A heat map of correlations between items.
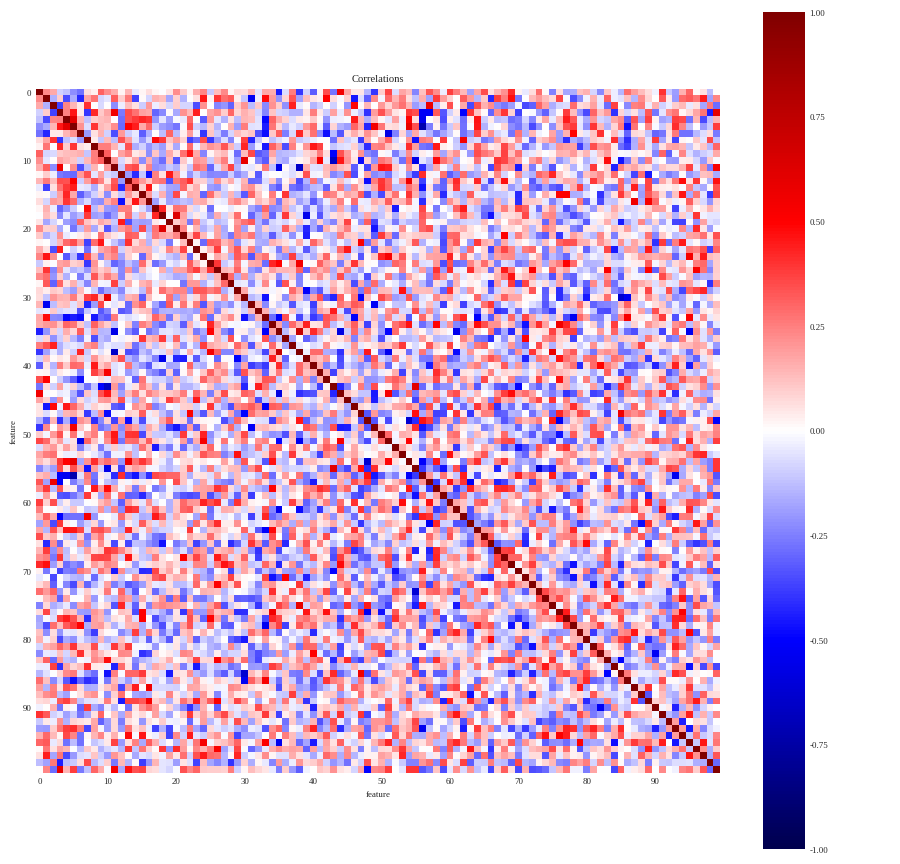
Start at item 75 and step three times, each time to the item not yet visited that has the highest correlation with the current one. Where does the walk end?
25
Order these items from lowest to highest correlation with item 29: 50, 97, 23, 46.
50, 46, 23, 97
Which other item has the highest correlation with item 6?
78
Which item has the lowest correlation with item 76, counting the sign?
48
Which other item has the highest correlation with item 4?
5
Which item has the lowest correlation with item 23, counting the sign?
84
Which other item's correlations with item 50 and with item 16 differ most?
82
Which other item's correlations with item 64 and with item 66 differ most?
13
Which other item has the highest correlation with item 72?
26
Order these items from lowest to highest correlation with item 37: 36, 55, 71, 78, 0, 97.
71, 36, 55, 78, 97, 0
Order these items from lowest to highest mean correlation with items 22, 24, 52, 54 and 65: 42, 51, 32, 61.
61, 32, 51, 42
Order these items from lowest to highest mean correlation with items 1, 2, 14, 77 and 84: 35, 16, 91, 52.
91, 35, 16, 52
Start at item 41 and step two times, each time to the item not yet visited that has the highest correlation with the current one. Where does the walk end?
30
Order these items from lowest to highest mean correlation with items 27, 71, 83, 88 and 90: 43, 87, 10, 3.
43, 3, 87, 10
